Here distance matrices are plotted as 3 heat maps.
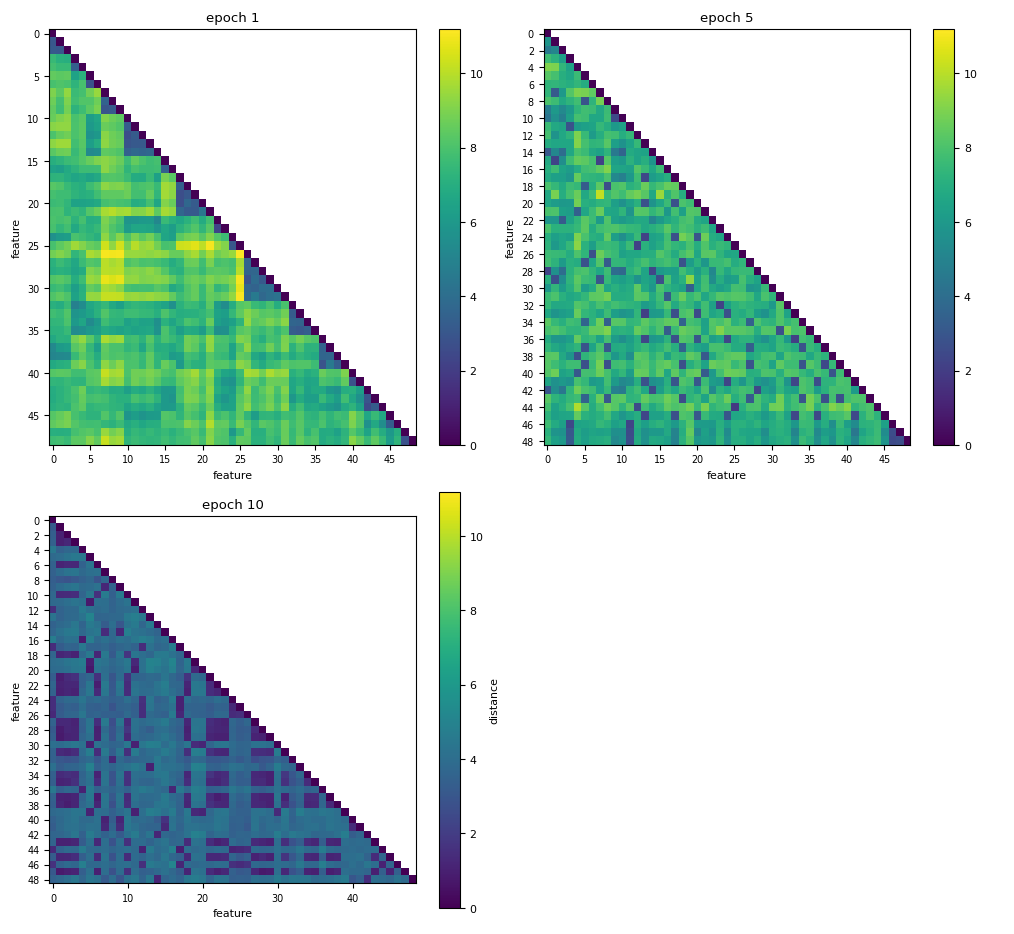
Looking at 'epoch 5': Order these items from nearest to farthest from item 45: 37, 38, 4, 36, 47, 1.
36, 47, 1, 37, 38, 4
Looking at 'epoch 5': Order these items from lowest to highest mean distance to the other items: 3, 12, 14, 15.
14, 3, 15, 12
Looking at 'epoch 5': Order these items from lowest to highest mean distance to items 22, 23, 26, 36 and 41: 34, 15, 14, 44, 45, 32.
45, 32, 14, 15, 44, 34
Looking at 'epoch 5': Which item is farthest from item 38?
44
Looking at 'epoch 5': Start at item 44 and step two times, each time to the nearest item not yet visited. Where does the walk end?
12
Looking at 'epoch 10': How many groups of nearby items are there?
8
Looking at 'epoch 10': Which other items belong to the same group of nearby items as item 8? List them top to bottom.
32
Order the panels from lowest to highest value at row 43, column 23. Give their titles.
epoch 10, epoch 1, epoch 5
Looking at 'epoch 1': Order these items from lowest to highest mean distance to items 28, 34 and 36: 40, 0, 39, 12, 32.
39, 32, 0, 12, 40
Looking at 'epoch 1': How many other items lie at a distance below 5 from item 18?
4
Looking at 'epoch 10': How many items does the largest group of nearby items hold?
20
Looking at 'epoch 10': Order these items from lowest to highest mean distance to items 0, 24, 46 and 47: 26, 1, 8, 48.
26, 1, 8, 48
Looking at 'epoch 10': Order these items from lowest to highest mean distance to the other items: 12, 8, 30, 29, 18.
29, 18, 8, 12, 30
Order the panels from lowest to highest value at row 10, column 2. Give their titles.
epoch 10, epoch 5, epoch 1
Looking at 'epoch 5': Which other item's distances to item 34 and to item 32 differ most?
23
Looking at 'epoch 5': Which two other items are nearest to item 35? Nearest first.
31, 16
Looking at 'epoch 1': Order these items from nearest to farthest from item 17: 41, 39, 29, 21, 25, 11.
21, 39, 11, 29, 41, 25
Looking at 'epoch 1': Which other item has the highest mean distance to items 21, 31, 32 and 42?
25
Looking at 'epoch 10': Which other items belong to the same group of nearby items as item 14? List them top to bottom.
42, 48
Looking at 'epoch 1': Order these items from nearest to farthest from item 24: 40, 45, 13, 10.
40, 45, 10, 13
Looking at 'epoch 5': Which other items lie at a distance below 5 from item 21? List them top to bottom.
4, 38, 40
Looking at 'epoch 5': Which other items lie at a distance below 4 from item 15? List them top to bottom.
1, 7, 29
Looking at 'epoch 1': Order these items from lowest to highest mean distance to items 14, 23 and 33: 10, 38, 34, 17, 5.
34, 10, 5, 17, 38
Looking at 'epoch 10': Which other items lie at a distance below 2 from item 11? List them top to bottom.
5, 19, 20, 30, 39
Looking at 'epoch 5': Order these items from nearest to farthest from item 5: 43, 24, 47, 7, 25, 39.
39, 43, 47, 25, 24, 7
